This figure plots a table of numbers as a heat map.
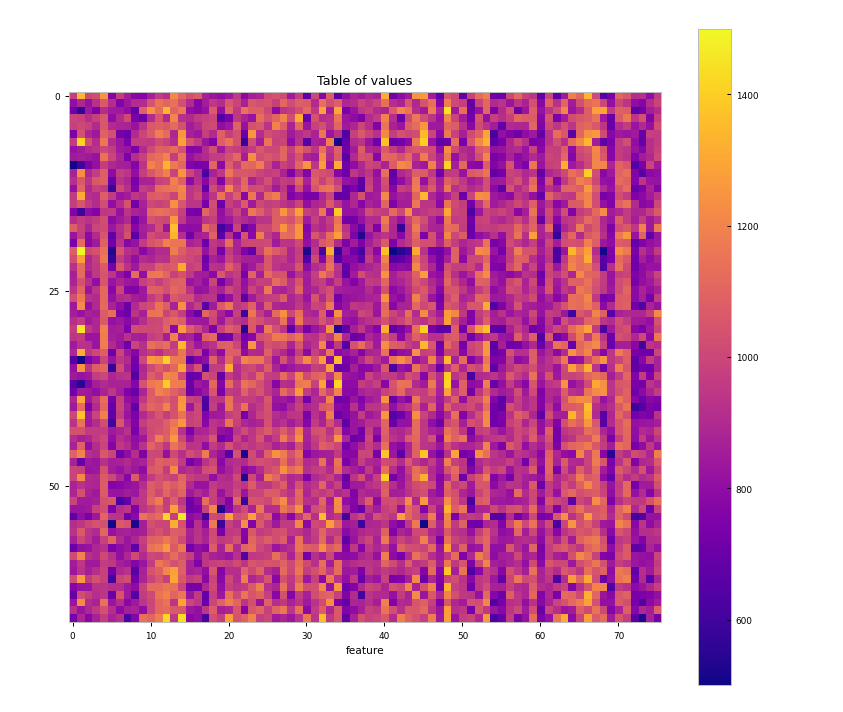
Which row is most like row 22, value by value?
42
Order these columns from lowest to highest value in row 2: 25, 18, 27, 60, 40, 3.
3, 60, 40, 27, 25, 18
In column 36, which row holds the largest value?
32
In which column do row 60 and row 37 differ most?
1
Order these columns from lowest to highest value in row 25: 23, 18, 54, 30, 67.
54, 30, 18, 23, 67
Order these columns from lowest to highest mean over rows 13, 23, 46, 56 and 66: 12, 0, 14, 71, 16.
16, 0, 71, 12, 14
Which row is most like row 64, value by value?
12
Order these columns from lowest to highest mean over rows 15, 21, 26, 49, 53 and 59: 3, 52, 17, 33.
3, 17, 33, 52
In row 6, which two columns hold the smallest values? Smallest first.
34, 22
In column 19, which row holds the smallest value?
53
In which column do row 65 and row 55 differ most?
45
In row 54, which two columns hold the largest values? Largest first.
14, 12
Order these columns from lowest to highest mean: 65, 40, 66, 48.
65, 40, 48, 66
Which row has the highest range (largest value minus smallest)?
20
